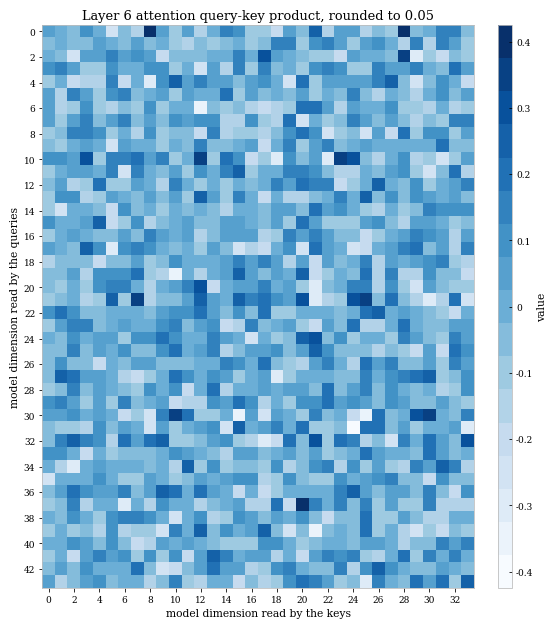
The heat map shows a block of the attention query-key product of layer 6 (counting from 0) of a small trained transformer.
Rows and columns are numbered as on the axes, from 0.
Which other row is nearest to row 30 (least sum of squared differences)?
43
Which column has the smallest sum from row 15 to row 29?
31
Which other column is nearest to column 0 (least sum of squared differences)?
11
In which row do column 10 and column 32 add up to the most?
25
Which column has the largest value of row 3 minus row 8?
22
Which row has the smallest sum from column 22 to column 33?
39
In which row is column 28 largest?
0
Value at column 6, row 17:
0.1
